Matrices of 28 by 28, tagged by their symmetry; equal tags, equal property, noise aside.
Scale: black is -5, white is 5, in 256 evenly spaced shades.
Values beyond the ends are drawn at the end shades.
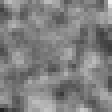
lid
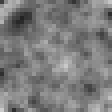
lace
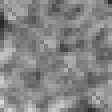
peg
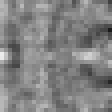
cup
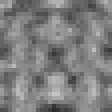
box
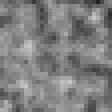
peg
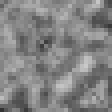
lace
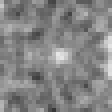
cup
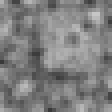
peg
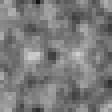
cup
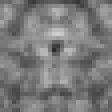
box
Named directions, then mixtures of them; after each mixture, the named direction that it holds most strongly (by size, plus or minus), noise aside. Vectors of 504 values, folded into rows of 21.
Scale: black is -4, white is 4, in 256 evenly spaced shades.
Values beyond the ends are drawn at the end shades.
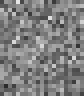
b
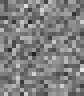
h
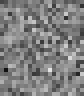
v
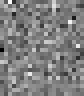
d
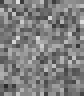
b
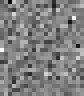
d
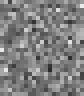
v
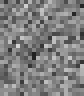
h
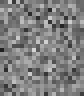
b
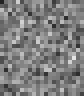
b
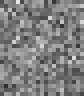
b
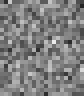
h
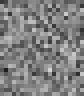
v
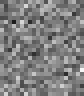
h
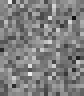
d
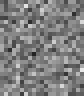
h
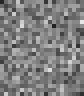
b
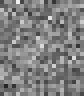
b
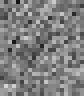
b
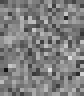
v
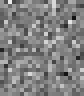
d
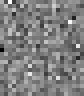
d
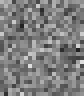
v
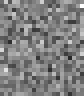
v
